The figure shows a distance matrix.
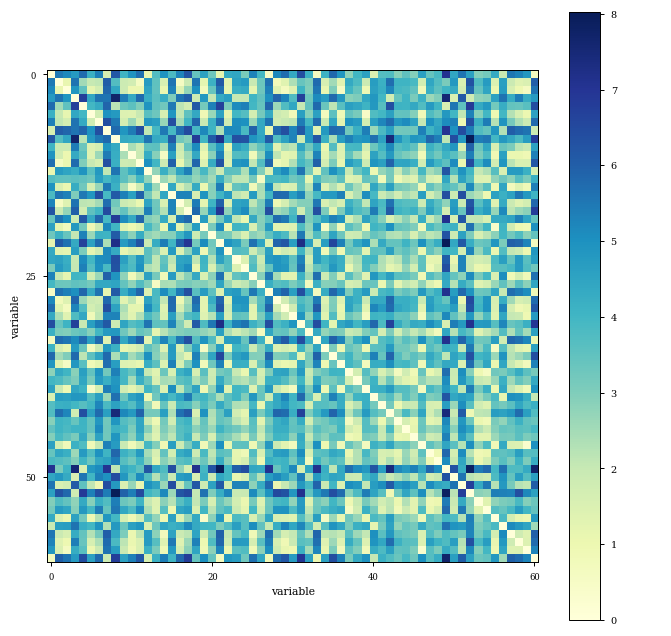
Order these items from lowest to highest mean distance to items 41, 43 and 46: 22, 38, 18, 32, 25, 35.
32, 38, 22, 25, 18, 35
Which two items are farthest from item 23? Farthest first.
8, 49
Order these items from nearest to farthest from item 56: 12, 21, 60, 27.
12, 27, 60, 21
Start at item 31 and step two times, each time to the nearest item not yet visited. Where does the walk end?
17
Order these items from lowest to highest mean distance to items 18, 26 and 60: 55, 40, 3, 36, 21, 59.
21, 40, 3, 55, 59, 36
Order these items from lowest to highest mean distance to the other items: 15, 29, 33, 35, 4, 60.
29, 35, 15, 4, 33, 60
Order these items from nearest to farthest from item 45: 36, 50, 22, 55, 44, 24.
44, 24, 50, 55, 22, 36
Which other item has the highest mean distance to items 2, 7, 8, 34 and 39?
52
